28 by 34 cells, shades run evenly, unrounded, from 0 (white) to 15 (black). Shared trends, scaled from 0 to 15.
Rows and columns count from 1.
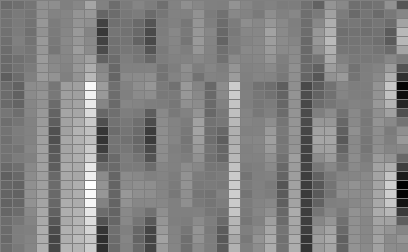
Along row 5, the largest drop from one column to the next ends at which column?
34
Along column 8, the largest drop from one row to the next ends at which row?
10
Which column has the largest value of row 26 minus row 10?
9
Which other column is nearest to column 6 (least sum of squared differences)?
25
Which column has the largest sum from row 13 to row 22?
26
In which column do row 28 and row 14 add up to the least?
8
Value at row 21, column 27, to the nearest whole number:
10
